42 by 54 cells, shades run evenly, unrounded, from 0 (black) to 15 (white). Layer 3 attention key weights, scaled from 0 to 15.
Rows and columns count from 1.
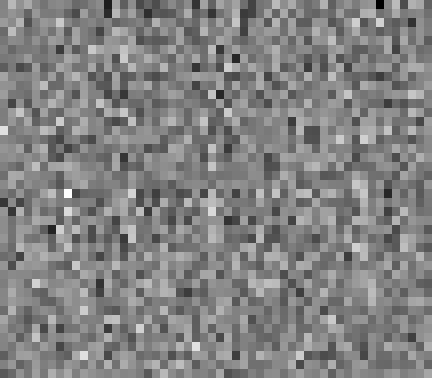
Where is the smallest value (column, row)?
48, 1
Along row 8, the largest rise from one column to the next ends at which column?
29
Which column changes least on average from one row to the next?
47
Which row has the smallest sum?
2
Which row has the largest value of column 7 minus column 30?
22
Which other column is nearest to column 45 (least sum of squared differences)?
35
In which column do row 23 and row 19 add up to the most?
27
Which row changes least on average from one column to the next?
20
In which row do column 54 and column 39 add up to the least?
5
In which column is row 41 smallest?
38
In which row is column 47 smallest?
9
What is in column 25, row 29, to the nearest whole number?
8
